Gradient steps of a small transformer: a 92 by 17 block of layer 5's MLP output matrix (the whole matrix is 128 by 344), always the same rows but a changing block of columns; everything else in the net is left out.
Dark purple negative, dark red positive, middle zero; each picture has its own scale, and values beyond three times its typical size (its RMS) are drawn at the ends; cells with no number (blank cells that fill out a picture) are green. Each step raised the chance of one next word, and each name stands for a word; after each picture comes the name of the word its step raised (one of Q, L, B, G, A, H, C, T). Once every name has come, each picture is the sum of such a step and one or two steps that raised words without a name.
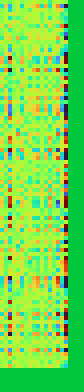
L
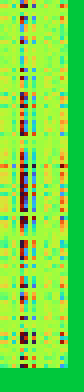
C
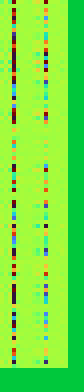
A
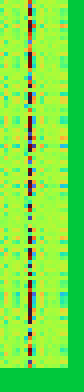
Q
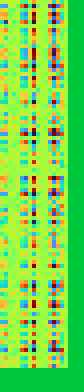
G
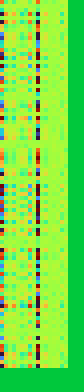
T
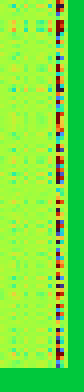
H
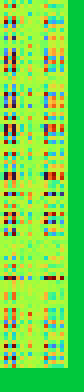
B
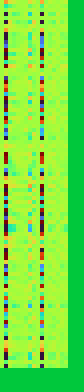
T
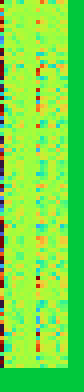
L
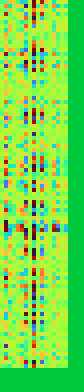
A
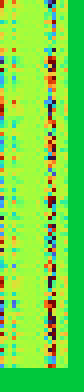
L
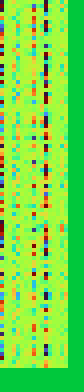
Q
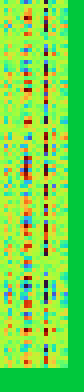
Q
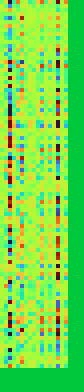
L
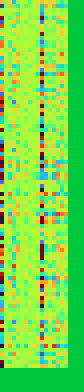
B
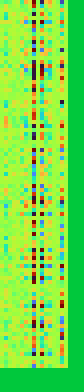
T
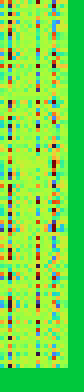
T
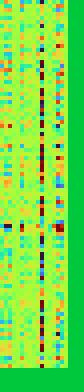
A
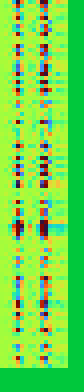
H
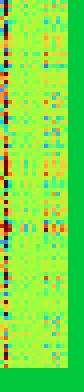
B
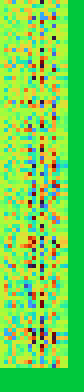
C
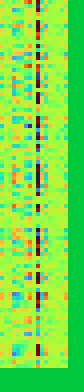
Q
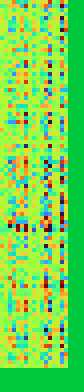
H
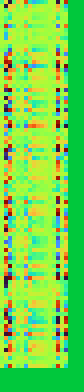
L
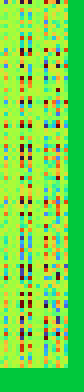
A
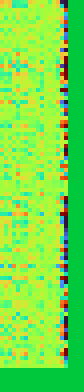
B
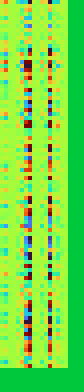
A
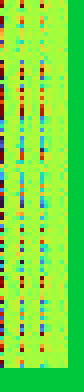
L
